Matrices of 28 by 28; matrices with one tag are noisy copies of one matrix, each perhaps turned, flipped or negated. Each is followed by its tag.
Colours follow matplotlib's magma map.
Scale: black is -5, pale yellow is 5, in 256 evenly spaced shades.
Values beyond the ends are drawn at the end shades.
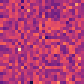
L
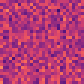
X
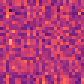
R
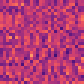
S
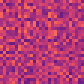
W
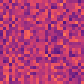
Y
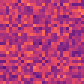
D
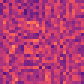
L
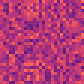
L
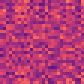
S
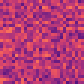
D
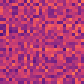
W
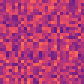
D
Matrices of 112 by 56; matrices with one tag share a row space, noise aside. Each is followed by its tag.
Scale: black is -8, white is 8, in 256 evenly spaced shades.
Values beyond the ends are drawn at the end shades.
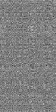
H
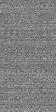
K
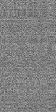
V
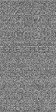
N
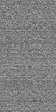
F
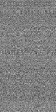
N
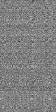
H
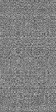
N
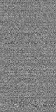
K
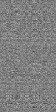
F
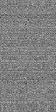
V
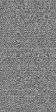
N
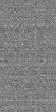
K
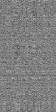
F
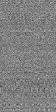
N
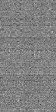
N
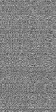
H
